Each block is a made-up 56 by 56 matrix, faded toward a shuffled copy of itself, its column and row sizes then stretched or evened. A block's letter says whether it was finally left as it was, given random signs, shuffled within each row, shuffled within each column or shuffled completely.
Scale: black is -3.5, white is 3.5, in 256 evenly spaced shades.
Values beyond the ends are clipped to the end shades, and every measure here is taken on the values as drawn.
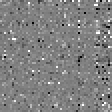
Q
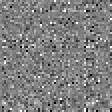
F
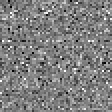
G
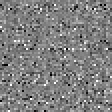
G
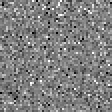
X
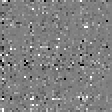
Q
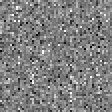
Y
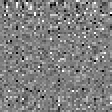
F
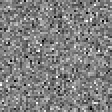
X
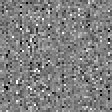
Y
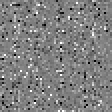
Y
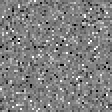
X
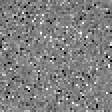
X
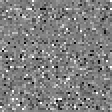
G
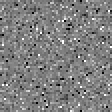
X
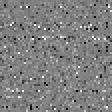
G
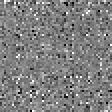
Q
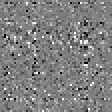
F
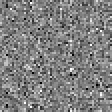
Y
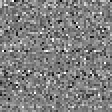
G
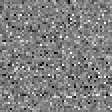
G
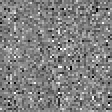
Q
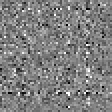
F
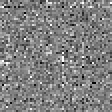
Q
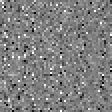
Y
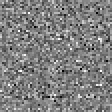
G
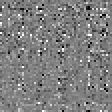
Q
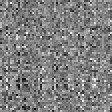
F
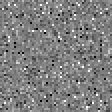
X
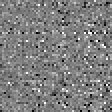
Q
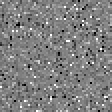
X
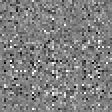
Q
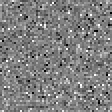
X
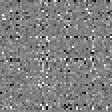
F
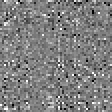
F
